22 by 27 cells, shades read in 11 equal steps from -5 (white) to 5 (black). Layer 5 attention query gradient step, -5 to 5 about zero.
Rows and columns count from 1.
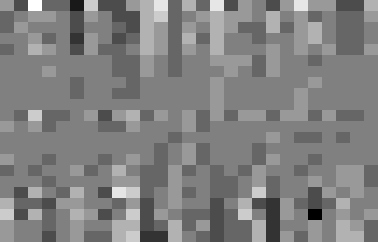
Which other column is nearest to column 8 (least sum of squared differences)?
2
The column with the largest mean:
8
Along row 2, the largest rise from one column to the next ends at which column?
13
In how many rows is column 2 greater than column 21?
6
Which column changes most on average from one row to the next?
23
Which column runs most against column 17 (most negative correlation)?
10
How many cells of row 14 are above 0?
3
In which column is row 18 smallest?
9
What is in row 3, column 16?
-2
